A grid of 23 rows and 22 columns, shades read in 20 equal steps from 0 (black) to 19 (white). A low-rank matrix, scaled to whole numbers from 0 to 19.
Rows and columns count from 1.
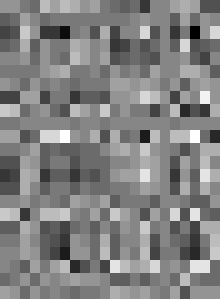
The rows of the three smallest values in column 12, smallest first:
4, 3, 5
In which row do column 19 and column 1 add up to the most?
11
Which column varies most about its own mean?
20
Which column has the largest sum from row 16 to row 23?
15
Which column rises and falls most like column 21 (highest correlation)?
14
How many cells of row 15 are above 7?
17
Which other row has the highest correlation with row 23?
7
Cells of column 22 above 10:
11
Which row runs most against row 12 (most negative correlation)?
1
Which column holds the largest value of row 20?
22
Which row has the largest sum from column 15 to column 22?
21
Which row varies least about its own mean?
10
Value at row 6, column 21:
11
